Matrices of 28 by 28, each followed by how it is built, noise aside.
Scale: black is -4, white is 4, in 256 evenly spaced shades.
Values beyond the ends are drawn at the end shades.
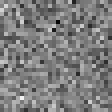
noise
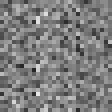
repeating rows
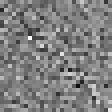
banded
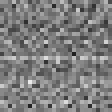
repeating columns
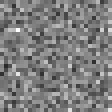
repeating rows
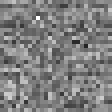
blocks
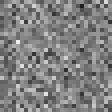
repeating rows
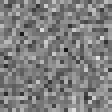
noise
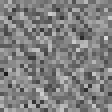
Toeplitz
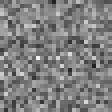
repeating columns
